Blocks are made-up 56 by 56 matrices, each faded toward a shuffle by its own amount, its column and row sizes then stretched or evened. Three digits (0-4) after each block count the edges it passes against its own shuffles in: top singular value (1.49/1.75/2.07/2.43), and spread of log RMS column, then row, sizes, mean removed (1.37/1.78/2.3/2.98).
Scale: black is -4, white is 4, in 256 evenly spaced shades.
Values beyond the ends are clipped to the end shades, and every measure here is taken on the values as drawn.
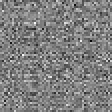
3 0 2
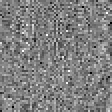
2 0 0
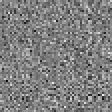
3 1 1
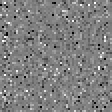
0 1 0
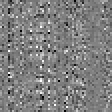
3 4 0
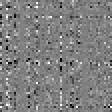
2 4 2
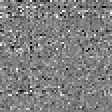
1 0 3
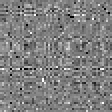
4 0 2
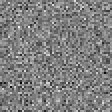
3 0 2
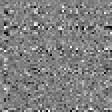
3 2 3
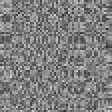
4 0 0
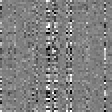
4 4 1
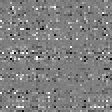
1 2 4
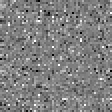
1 1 1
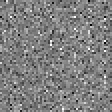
1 2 0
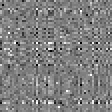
4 2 3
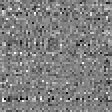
2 1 3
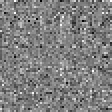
2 1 2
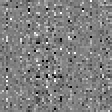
2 3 0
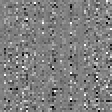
0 4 1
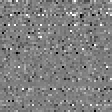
0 0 3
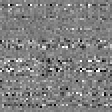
2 0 4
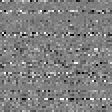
2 0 4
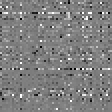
3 2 4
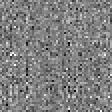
2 2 1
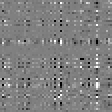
4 3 4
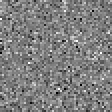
1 0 1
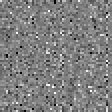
2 2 1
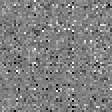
1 2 3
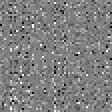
2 2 0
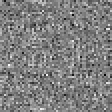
1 1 2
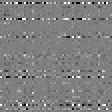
4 1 4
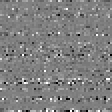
1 0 4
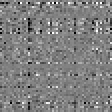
3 2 4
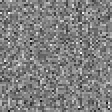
2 1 0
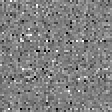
1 1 2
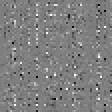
1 3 1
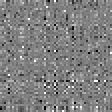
4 2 2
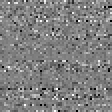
0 1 4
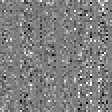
0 4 1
